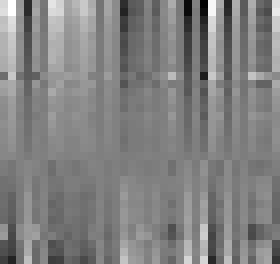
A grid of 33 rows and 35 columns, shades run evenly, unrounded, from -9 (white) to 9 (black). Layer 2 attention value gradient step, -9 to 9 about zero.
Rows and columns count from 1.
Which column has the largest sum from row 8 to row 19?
26
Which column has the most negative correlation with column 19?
21
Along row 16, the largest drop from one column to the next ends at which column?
27
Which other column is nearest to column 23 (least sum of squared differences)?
6
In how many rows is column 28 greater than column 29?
13
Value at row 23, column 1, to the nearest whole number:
1
